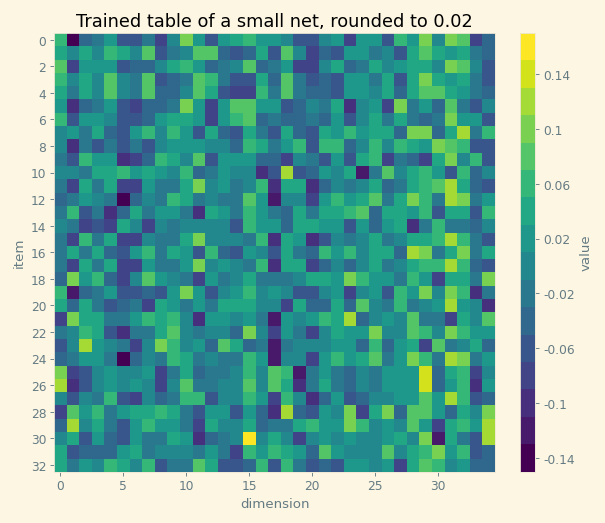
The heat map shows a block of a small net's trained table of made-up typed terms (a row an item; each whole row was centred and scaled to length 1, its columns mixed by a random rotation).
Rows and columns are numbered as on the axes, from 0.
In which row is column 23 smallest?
5
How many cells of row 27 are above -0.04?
23
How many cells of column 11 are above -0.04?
23
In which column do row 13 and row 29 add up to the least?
11
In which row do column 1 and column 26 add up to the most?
28
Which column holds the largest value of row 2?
31
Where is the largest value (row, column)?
30, 15
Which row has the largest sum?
29
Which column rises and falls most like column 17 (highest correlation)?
0
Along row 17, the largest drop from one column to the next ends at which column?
17
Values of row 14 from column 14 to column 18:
-0.06 0.06 0.02 0.02 -0.04
